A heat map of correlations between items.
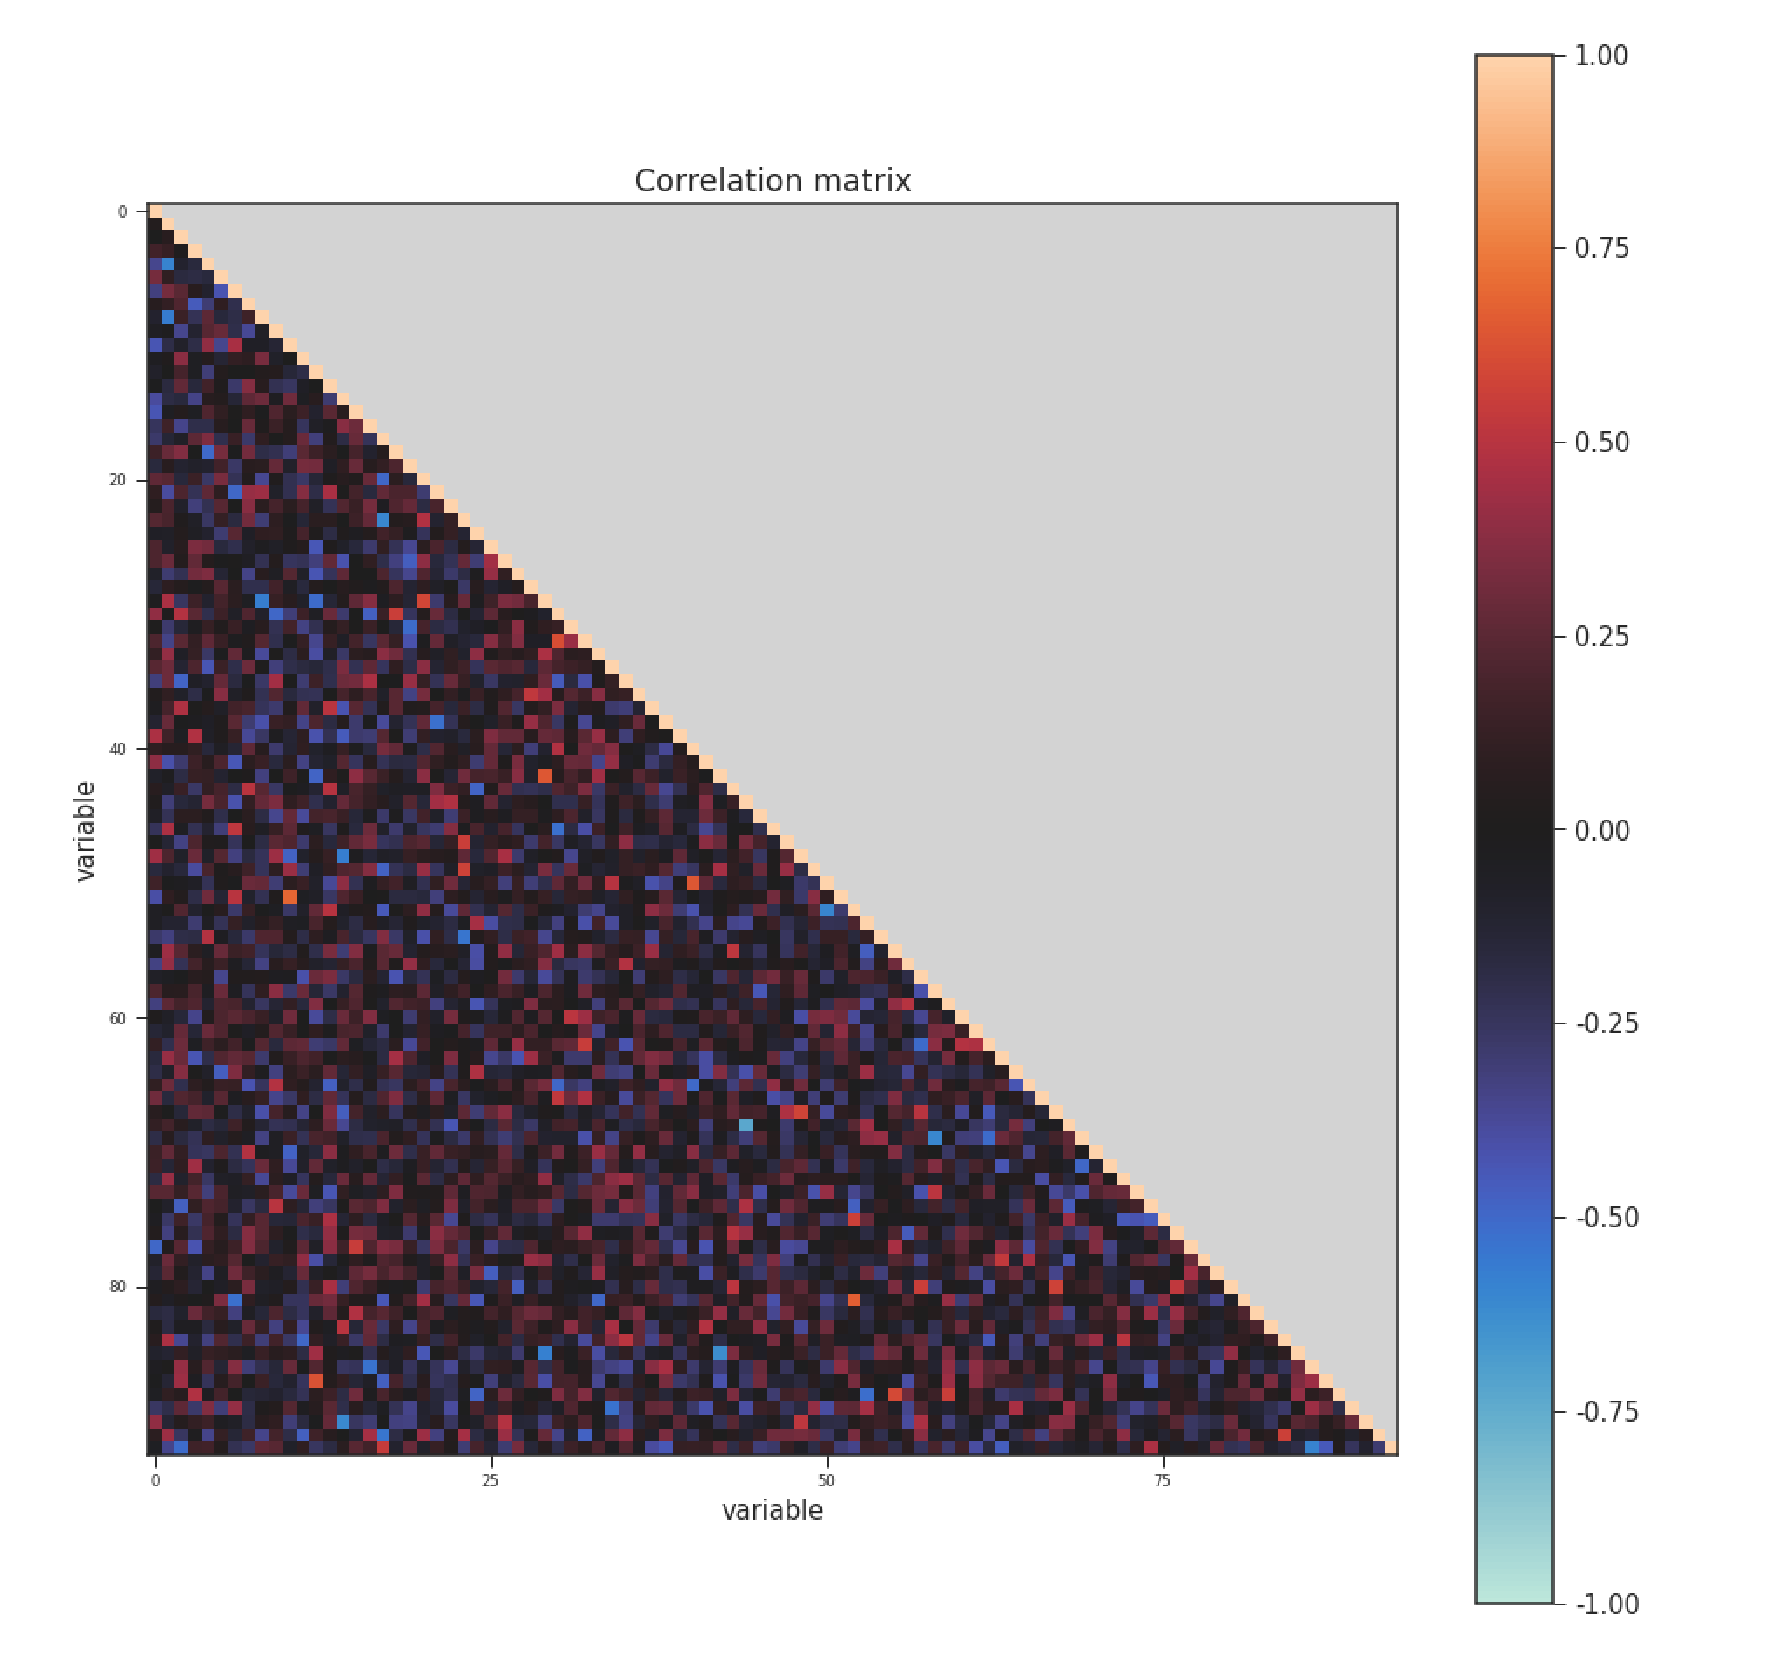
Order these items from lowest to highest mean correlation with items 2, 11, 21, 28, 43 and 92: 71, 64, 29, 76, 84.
84, 29, 71, 64, 76
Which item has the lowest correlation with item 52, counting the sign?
50
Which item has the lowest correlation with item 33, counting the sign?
81
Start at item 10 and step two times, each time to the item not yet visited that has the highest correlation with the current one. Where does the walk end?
6
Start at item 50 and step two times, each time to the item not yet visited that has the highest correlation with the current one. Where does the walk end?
30
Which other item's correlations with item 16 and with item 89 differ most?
86
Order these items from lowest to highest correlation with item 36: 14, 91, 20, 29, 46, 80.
80, 46, 91, 14, 20, 29
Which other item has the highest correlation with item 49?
23
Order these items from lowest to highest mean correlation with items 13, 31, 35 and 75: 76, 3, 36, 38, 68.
3, 38, 36, 76, 68
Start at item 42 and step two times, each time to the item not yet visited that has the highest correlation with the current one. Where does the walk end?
20
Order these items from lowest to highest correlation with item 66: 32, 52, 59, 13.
52, 59, 13, 32
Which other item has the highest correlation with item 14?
83
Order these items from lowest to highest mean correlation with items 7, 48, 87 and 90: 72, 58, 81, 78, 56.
56, 78, 72, 58, 81
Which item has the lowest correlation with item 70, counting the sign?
10
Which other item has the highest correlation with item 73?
58
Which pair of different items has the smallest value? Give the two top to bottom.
44, 68
